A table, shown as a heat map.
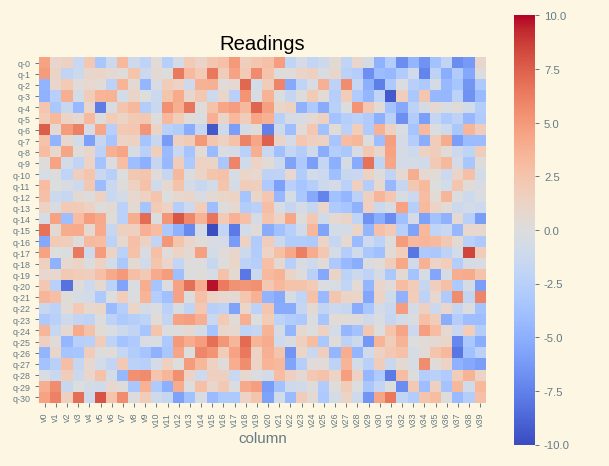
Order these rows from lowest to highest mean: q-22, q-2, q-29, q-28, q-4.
q-22, q-2, q-29, q-4, q-28
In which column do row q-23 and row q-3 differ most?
v31
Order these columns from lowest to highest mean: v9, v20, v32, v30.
v30, v32, v9, v20
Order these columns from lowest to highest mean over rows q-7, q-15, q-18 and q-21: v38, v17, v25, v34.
v25, v38, v17, v34
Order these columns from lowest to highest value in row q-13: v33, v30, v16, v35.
v33, v30, v16, v35
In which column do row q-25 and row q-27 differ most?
v2
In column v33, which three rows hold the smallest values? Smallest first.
q-17, q-15, q-0
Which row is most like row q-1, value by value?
q-5
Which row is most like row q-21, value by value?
q-29
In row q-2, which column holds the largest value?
v18
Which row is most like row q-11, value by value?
q-10
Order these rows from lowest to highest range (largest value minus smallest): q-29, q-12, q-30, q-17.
q-12, q-29, q-30, q-17
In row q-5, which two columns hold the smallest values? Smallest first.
v32, v34
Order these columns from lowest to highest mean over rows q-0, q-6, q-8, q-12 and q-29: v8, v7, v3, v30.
v8, v30, v3, v7
